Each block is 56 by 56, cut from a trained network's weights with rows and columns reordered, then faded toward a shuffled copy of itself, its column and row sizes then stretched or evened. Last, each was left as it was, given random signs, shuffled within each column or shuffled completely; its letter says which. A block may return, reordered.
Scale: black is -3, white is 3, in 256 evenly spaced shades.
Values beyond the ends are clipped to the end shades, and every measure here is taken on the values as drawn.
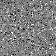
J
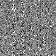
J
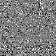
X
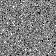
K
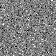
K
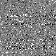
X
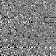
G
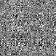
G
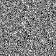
J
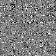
X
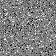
K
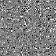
G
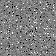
J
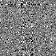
X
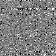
X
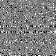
G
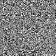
X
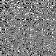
G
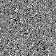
J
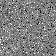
K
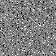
J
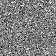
K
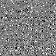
X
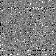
X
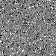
K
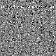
X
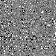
X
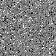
J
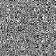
G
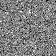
K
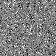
K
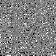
X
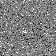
K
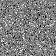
K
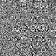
G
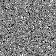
K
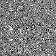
X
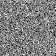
K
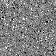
K
